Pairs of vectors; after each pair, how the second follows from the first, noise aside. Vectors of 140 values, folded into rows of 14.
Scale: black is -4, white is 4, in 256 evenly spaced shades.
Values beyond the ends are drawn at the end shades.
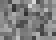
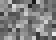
negated.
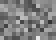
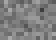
wrapped around, negated, shrunk.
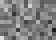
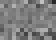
reversed, negated, partly zeroed.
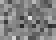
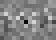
reversed, negated, partly zeroed.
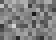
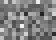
reversed, negated.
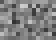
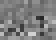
reversed, partly zeroed.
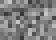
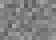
wrapped around, negated, shrunk.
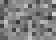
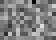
wrapped around, negated.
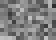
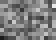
negated.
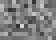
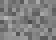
wrapped around, negated, shrunk.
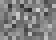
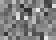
copied.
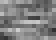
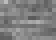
shrunk.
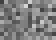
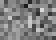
negated.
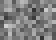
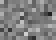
reversed, negated, partly zeroed.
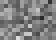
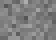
wrapped around, negated, shrunk.
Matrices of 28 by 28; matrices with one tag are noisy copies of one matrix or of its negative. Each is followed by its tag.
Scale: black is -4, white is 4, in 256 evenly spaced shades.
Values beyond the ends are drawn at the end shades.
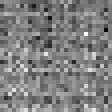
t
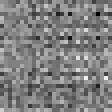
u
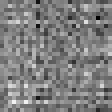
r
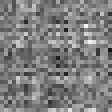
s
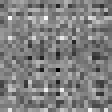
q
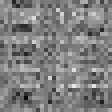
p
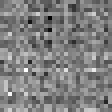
t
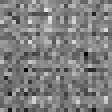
t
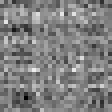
p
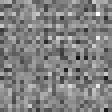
u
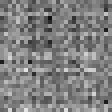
t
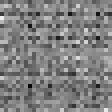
u
